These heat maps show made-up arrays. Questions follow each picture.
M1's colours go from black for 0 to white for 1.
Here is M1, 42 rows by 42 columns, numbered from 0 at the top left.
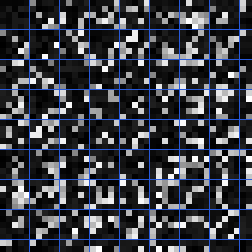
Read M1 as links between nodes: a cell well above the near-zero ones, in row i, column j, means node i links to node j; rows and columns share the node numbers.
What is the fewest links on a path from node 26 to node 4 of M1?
2
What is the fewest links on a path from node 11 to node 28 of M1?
4
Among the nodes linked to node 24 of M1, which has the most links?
node 33
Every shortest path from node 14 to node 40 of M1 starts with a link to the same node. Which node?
node 36
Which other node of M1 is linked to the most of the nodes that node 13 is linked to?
node 20
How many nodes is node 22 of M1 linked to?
9
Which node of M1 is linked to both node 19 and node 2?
node 37
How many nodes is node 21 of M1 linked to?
8
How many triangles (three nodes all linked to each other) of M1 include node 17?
2
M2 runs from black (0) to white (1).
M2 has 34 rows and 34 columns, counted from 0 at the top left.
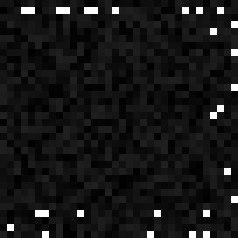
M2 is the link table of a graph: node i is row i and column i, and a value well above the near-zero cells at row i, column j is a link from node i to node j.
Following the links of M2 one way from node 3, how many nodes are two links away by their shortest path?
4
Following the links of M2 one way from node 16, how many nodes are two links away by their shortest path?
5
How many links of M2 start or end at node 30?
7
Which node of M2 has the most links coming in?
node 33
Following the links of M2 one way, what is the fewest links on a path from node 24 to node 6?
5
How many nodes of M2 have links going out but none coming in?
3
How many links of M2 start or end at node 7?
1
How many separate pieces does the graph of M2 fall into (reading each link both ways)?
11
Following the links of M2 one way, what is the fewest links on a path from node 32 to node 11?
4
